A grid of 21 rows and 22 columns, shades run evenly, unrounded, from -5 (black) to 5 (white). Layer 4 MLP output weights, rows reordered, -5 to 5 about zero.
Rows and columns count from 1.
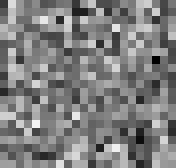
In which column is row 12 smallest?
1
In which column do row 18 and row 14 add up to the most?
21
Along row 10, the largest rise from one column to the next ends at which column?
2
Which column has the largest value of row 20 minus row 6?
13
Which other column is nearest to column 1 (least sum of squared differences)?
22
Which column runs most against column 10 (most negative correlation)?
17
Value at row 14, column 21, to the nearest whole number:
1
